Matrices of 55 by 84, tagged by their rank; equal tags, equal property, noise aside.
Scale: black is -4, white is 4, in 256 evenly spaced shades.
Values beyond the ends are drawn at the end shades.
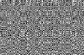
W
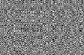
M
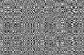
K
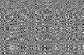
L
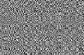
M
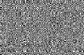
M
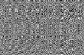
M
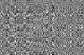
K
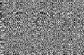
M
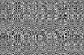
K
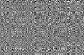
L
